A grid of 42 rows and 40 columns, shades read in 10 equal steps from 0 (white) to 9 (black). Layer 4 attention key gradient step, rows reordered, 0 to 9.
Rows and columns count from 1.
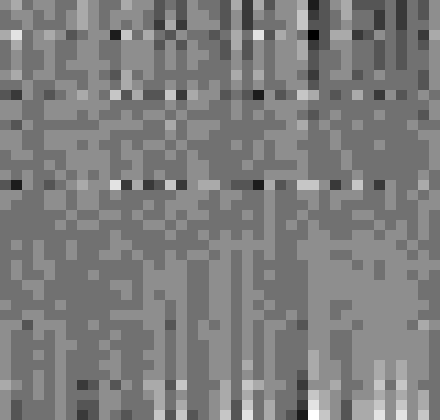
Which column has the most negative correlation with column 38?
9
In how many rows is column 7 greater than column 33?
18
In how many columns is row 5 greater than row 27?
13
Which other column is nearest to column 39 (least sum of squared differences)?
25
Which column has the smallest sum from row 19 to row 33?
29
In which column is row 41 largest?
28
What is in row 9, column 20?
4
